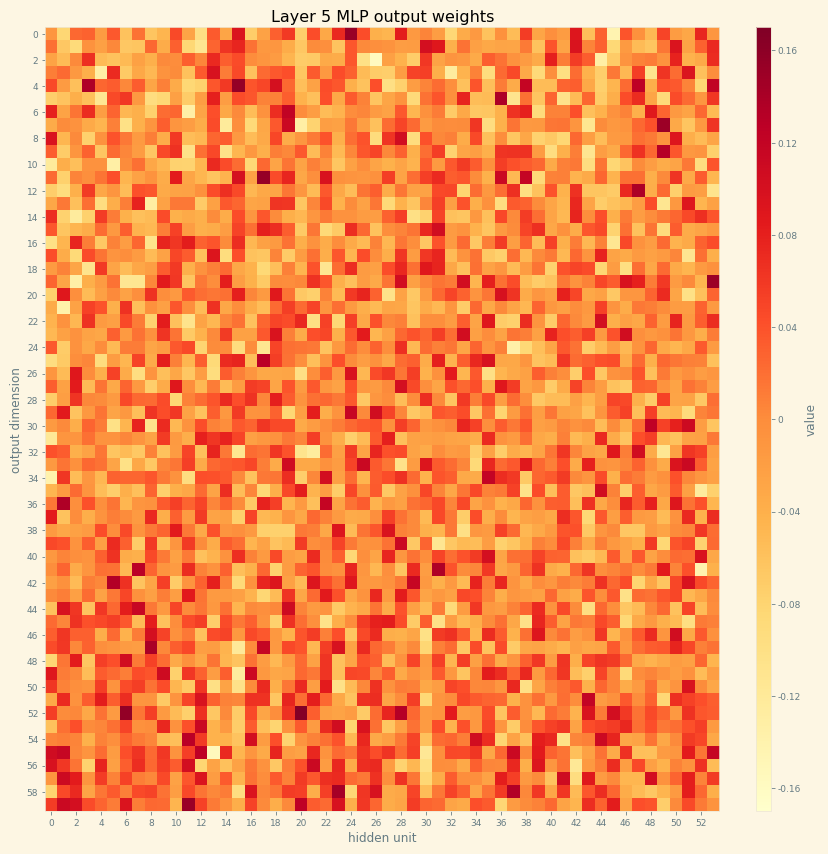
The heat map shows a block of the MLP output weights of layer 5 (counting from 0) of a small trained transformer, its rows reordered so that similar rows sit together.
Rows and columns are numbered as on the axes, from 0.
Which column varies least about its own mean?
40
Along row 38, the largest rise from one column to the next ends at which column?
23
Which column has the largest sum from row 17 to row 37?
24
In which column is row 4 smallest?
27
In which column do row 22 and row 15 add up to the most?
44
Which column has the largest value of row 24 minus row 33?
28
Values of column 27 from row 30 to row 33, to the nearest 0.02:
0 0.08 0.04 0.02
